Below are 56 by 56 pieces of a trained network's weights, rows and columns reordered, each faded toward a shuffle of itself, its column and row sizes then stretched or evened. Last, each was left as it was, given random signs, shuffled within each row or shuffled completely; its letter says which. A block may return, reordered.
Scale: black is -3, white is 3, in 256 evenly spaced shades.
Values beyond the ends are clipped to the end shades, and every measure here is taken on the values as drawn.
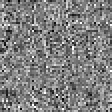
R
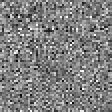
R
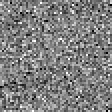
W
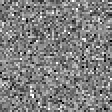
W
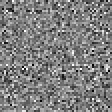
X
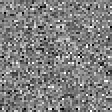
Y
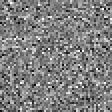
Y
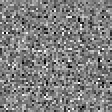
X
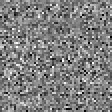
Y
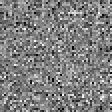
R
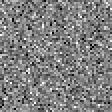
W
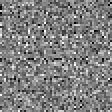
R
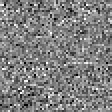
Y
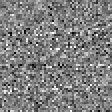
Y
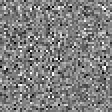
R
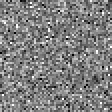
W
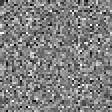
R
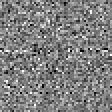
Y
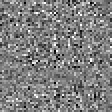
X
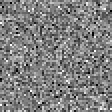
W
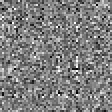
X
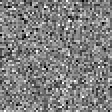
W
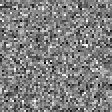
Y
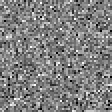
W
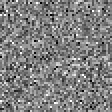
Y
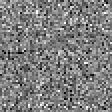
X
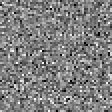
Y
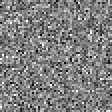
W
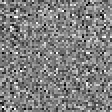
R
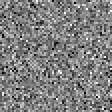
W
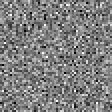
R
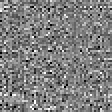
R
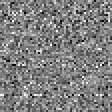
Y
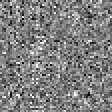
R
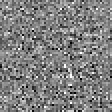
R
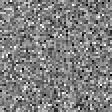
W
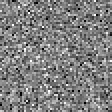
W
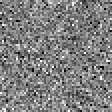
W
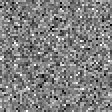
W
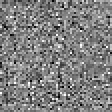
R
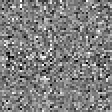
X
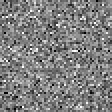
Y
